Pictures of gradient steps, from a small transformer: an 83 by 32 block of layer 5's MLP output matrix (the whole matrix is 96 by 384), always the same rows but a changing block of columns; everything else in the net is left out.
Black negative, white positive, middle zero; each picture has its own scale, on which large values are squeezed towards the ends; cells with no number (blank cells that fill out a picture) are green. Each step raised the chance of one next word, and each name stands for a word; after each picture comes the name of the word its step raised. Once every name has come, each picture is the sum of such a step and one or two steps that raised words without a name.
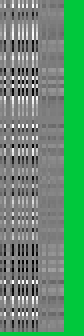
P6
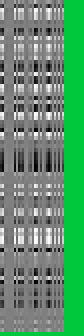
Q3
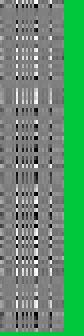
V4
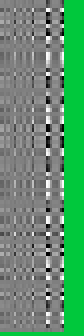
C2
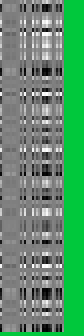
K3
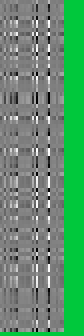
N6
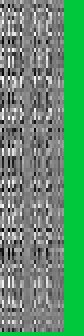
N6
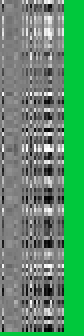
K3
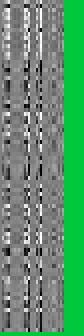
Q3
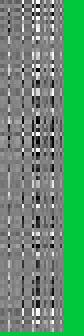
C2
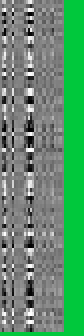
C2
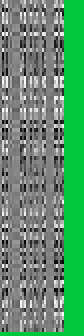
P6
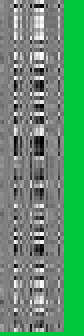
K3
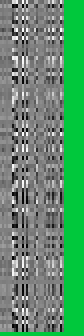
V4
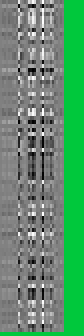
K3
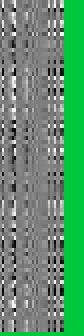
P6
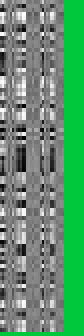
Q3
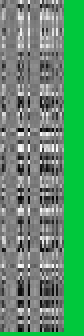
Q3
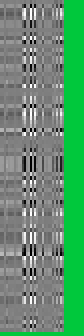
Q3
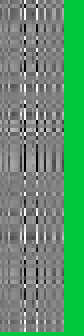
Q3
